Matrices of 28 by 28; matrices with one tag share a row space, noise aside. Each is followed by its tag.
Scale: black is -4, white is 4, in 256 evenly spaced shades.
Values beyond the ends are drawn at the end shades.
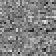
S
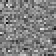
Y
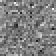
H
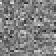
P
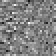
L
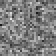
H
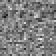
H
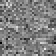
Y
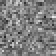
H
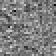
L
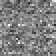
S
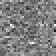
L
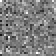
Y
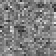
P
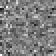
Y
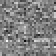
P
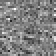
L
